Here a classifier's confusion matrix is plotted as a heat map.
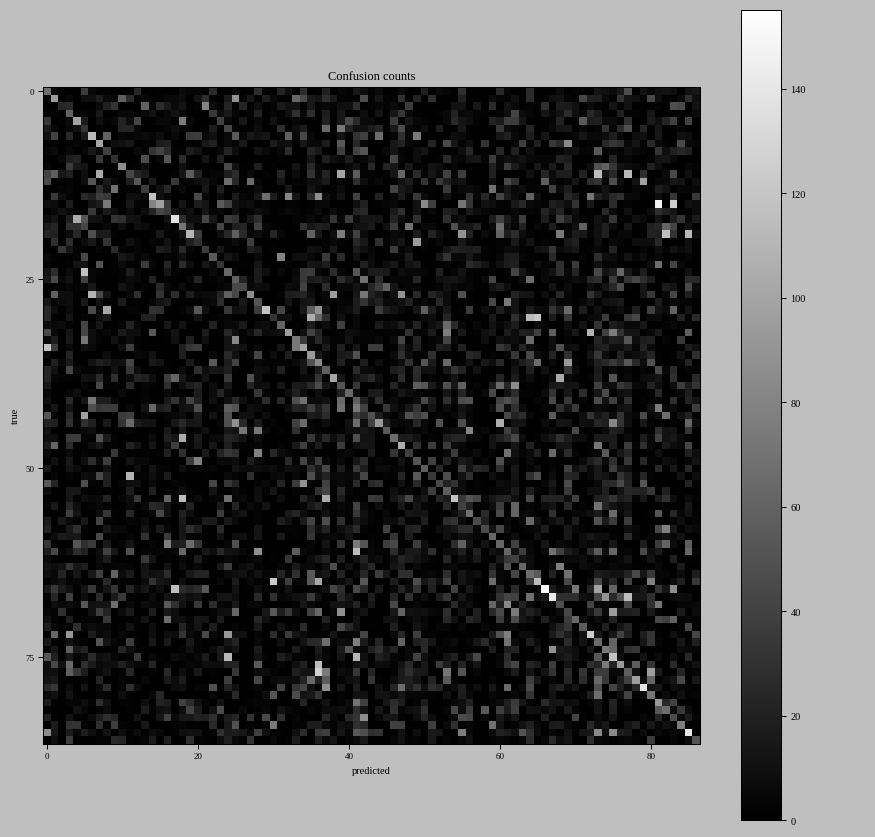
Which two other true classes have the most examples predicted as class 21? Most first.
2, 66
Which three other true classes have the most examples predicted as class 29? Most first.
14, 83, 41
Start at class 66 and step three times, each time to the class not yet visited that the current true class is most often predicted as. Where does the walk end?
18
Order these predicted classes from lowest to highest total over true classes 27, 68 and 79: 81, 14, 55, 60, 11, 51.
14, 60, 11, 51, 55, 81
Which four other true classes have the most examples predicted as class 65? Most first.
30, 36, 64, 51
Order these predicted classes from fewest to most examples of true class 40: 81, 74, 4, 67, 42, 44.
42, 4, 44, 81, 67, 74
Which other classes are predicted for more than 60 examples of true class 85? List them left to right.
0, 55, 73, 75
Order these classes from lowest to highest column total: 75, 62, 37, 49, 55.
49, 55, 37, 62, 75
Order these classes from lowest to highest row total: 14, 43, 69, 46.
46, 43, 69, 14
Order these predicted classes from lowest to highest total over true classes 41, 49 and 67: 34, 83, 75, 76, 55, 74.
83, 76, 55, 75, 74, 34
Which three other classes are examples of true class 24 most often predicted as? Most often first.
5, 76, 41
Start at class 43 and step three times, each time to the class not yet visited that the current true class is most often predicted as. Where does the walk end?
62
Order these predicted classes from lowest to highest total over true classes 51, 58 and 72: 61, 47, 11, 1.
47, 1, 61, 11
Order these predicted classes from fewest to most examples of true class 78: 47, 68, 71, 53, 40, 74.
68, 40, 47, 71, 74, 53
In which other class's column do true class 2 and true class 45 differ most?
56
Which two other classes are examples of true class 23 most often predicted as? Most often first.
81, 7
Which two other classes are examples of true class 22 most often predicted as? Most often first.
31, 5
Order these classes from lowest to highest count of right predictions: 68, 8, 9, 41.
9, 8, 68, 41
